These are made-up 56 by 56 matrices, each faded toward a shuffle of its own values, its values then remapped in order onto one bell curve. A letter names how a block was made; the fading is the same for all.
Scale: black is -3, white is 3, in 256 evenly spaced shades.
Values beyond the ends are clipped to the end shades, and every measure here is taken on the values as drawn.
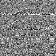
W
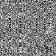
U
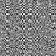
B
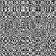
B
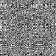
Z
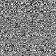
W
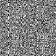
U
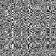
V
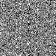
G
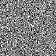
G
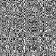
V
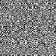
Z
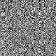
U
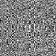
V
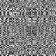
B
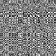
B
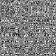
Z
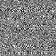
W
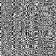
V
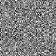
U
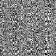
U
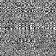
Z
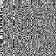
V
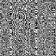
V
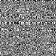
Z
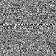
W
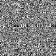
W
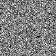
G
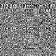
Z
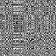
B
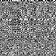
Z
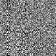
U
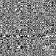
Z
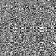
Z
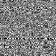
W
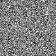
G
